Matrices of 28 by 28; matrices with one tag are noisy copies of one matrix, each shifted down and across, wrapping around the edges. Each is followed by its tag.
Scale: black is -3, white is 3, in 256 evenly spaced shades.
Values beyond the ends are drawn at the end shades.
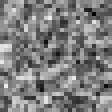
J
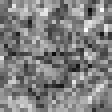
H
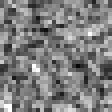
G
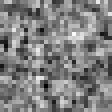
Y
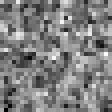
J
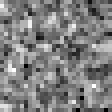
J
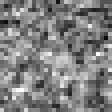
H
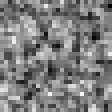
Y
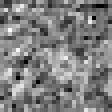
H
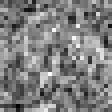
H
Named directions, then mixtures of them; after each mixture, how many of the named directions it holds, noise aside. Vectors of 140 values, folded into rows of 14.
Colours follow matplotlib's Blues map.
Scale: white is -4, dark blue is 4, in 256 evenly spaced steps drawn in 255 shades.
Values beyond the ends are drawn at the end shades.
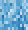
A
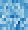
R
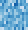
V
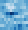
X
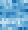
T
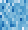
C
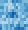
three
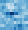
one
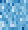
one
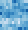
one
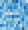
four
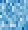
one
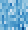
two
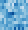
two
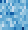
two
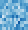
one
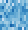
two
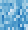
one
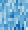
four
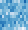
four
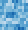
four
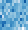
three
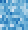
four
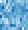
two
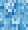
four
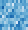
four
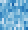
four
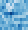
two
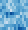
three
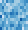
four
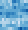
one
